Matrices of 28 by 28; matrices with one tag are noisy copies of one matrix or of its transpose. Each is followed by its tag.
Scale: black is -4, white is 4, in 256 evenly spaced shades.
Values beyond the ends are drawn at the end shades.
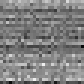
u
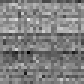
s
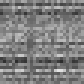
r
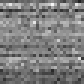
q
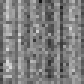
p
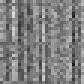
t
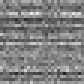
t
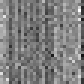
u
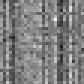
r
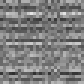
t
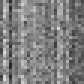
q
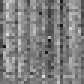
p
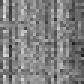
q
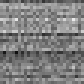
s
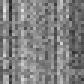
q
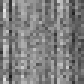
q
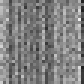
u
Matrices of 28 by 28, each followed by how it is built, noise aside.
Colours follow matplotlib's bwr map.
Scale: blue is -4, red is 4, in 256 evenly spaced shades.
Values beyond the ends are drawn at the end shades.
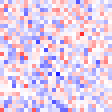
Toeplitz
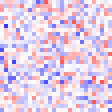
noise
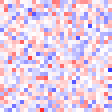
noise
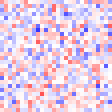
repeating columns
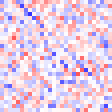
Toeplitz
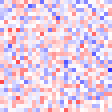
Toeplitz
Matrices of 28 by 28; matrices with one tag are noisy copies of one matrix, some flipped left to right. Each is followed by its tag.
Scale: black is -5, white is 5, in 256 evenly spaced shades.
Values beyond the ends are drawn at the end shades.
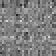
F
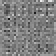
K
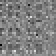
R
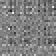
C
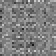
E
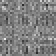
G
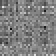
C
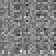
R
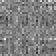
G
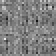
G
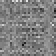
E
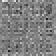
K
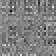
C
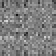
F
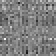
G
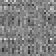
G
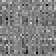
G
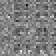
R
